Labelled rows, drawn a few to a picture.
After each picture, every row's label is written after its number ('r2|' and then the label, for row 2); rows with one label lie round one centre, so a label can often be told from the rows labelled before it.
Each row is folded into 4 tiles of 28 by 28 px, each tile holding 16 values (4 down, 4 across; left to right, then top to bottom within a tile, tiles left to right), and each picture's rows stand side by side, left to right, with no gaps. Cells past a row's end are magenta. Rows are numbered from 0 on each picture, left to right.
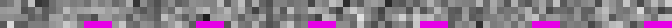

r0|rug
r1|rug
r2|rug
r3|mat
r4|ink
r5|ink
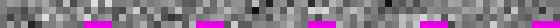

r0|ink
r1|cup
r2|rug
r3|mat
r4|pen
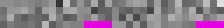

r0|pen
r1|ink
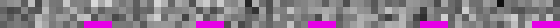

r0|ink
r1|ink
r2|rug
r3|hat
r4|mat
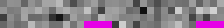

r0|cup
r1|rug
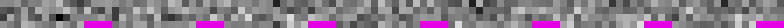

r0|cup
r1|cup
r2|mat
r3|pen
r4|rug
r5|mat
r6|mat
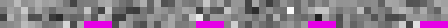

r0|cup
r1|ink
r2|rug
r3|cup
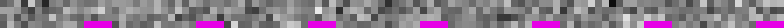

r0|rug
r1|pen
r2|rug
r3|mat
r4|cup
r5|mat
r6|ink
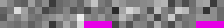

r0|mat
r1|pen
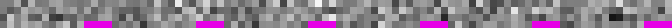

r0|cup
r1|ink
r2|ink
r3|pen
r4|rug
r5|cup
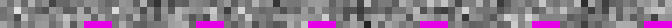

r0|mat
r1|rug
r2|mat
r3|ink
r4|mat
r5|rug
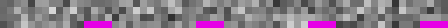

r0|hat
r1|cup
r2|mat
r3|pen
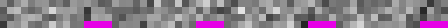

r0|hat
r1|ink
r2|hat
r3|hat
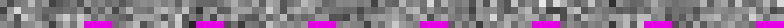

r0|mat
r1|hat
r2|pen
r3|ink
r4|ink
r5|mat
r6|ink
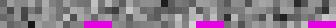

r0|ink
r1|mat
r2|cup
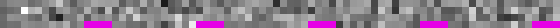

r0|cup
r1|mat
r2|mat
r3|pen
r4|cup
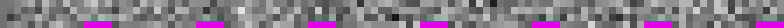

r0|ink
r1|pen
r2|hat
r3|cup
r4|rug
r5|cup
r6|pen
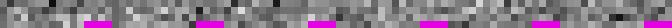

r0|mat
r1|hat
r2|mat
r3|ink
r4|pen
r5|cup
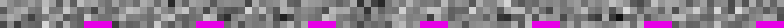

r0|pen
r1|pen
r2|cup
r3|rug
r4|cup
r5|cup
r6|pen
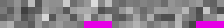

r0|ink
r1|hat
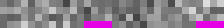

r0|hat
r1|ink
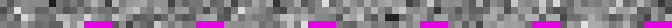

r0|mat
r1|pen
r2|mat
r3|cup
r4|ink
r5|hat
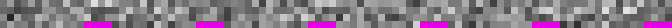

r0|ink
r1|pen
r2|ink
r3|cup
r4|rug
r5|pen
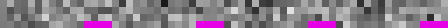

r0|ink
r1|mat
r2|rug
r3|rug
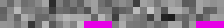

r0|mat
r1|cup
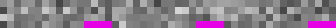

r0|pen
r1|rug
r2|pen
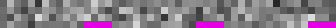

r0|ink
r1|hat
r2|mat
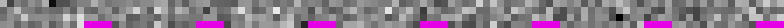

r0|mat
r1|pen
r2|hat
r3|hat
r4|pen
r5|cup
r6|ink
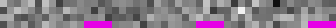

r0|pen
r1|ink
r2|mat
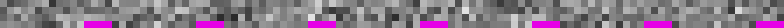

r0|mat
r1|pen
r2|ink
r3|cup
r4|mat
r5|pen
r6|pen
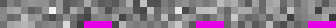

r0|hat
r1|rug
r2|pen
